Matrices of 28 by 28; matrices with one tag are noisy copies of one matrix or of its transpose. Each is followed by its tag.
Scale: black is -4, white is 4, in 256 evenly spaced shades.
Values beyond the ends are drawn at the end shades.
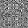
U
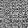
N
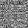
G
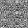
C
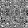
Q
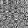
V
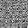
N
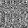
G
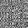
N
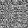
G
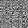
N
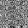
Q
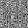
C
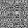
C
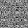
C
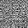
N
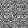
U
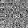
V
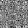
Q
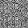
U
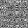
C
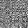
N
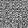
N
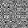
U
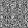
C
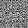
N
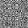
U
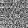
V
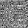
G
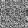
Q
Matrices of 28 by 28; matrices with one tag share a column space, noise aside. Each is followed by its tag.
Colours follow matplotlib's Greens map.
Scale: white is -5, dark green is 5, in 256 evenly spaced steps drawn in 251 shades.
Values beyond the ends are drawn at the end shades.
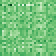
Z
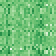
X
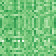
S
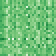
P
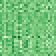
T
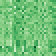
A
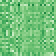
Z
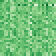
Z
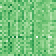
T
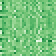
S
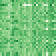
Z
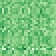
X
